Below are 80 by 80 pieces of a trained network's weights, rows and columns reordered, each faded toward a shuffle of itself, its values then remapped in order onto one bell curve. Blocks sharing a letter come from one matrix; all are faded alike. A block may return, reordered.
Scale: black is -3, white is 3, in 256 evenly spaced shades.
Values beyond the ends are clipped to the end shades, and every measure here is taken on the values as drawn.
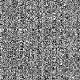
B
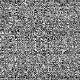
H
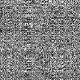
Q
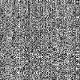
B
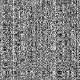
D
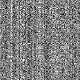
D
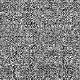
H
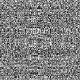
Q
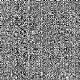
B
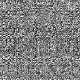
H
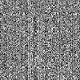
B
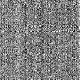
D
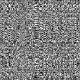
Q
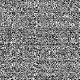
H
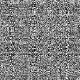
Q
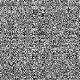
H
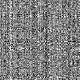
D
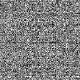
H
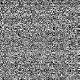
H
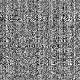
D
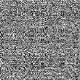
H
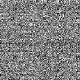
H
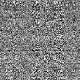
H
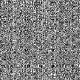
B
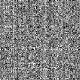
B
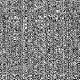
B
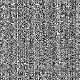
D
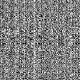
D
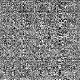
Q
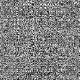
H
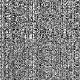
D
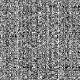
D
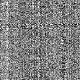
D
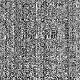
D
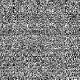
H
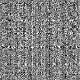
D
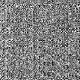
B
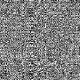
H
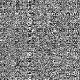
H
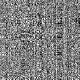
B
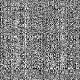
D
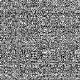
H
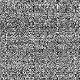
Q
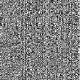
B
